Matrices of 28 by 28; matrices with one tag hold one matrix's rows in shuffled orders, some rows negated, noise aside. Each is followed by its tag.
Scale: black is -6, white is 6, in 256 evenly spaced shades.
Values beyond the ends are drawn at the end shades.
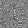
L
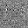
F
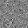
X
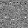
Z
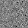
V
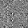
X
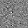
X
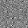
X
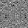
Z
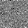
Z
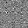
F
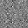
X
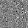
V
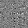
L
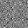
X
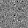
L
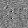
X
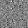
X
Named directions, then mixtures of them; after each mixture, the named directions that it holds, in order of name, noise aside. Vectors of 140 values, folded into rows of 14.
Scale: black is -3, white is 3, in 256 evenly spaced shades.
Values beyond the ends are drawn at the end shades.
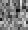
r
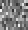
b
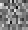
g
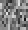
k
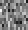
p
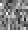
k.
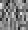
g, k, r.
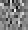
b, g, r.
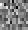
g.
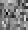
b, k.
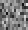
b, k.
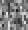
k, p, r.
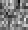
k, r.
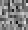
g, p, r.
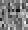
p, r.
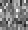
p, r.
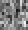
r.
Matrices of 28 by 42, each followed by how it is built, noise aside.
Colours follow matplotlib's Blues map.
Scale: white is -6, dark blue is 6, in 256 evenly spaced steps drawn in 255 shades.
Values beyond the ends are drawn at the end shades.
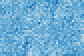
smooth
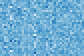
uneven columns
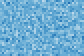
noise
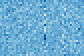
uneven columns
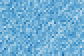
Hankel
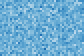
repeating rows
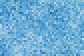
smooth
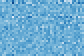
low rank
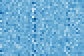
uneven columns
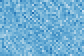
Toeplitz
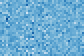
uneven columns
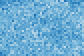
smooth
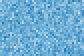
noise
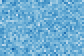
noise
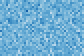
repeating columns
